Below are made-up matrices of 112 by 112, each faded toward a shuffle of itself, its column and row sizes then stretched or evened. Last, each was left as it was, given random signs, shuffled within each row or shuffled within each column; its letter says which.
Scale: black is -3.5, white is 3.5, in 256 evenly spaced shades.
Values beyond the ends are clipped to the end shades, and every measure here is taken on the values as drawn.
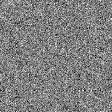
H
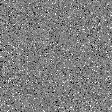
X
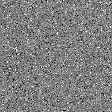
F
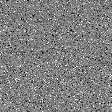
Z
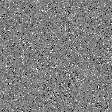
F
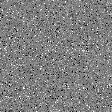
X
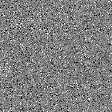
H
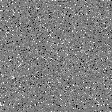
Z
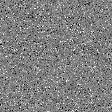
Z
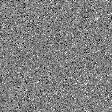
X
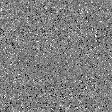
X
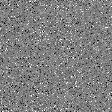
H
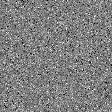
F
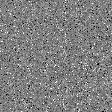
F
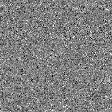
H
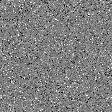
Z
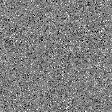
X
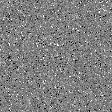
X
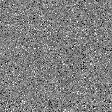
H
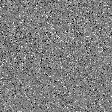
Z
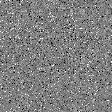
H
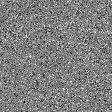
Z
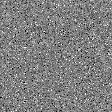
F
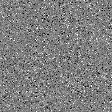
X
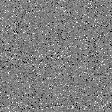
H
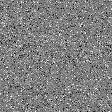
Z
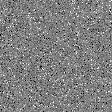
F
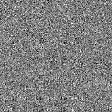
H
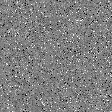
F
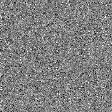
X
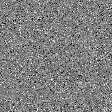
Z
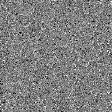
X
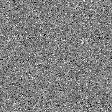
X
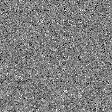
X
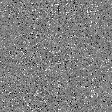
X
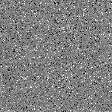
H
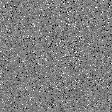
X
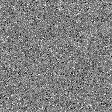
Z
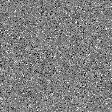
X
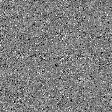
X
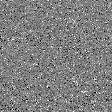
H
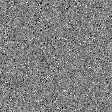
X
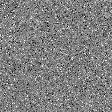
F
